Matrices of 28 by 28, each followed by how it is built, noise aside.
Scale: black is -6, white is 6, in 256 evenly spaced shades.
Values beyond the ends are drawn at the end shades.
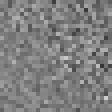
upper triangular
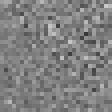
upper triangular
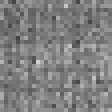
blocks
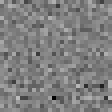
uneven rows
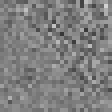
upper triangular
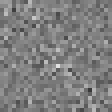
block diagonal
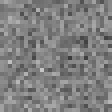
blocks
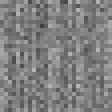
blocks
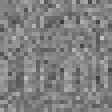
blocks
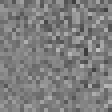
upper triangular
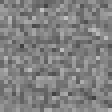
blocks
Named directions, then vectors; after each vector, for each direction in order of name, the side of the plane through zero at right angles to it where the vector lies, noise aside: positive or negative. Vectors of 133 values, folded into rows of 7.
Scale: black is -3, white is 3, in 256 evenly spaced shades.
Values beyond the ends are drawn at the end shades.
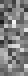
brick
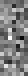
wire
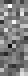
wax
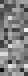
positive, negative, positive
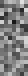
negative, negative, negative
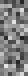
positive, positive, positive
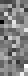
positive, positive, positive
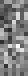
positive, negative, negative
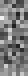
negative, positive, positive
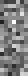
positive, positive, negative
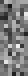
positive, negative, negative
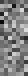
positive, positive, positive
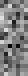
negative, positive, positive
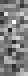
positive, positive, negative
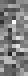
positive, positive, negative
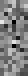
negative, negative, positive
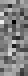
negative, negative, positive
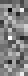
positive, positive, positive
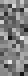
negative, negative, negative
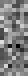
negative, positive, positive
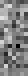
negative, positive, positive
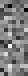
positive, negative, positive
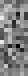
negative, positive, positive
